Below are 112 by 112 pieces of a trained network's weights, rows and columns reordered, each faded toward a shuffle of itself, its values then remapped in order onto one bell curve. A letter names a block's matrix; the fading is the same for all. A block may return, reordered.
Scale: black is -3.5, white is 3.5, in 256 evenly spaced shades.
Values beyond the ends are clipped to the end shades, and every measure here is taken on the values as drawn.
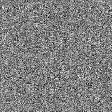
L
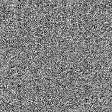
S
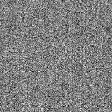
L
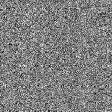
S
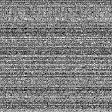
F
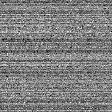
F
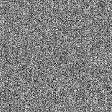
L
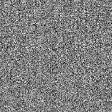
L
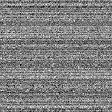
F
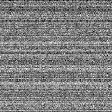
F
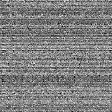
F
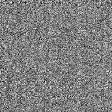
L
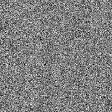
L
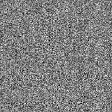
S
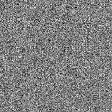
S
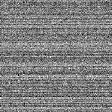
F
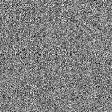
S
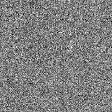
S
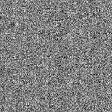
S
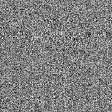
S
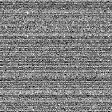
F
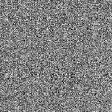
S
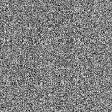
L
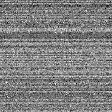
F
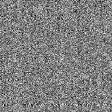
S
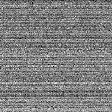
F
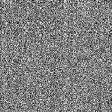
L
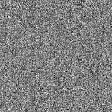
L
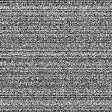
F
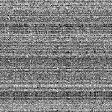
F
